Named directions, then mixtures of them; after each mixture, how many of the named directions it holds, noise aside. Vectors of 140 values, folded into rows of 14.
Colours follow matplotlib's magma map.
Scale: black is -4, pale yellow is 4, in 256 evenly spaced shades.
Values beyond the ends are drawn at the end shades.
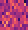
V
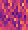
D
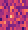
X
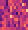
three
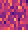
three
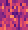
three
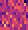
one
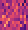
two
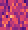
two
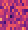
one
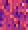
three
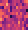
three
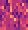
three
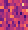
two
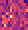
two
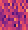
one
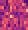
three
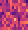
two
